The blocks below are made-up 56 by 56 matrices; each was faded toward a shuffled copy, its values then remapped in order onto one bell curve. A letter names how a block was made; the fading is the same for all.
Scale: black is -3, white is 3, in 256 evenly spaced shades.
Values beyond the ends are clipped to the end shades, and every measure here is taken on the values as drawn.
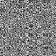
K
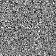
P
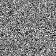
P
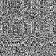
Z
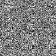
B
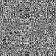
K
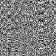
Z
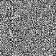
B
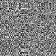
Z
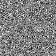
P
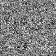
P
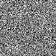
P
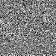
P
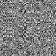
K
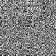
K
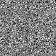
P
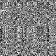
K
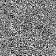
B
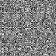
Z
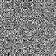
K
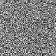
Z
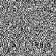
Z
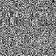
K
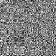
K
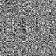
Z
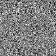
B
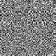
K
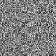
Z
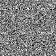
P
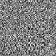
Z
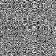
K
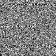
P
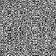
K
